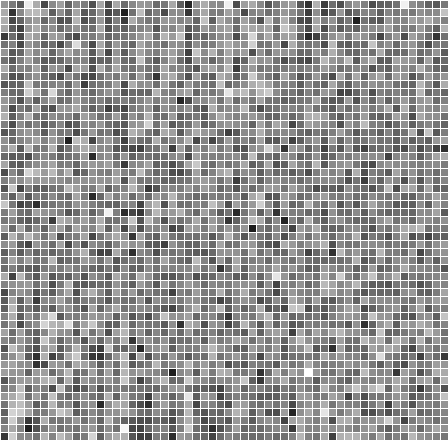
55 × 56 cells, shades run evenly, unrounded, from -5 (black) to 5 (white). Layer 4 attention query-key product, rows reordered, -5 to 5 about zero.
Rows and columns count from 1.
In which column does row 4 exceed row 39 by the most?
36
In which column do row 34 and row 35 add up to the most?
35
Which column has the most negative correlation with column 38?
22
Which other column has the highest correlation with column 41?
3
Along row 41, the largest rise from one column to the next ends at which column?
24
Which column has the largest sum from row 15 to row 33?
11
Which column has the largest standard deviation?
16
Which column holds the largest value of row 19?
34
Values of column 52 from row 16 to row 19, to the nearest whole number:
-1 2 -1 0
